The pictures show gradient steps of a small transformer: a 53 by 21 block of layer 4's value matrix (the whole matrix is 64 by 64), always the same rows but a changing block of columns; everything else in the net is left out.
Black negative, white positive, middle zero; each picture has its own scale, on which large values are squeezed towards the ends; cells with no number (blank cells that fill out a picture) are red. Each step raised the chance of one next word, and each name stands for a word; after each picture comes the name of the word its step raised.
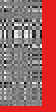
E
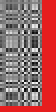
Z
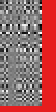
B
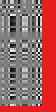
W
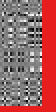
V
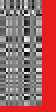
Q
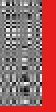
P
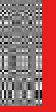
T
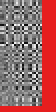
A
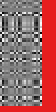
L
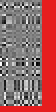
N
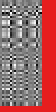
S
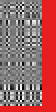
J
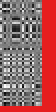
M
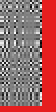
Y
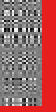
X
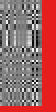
Z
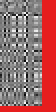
N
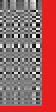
E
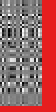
P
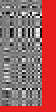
S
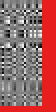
E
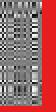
P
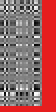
J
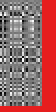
V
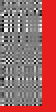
X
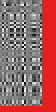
P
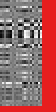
E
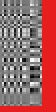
P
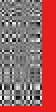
L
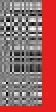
V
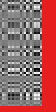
Y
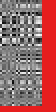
S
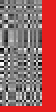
Z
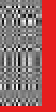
Q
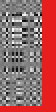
V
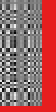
Z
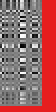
E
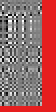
V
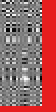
X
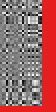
N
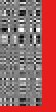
X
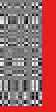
N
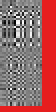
S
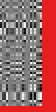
Y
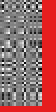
Y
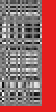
M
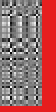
L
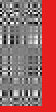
T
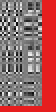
V
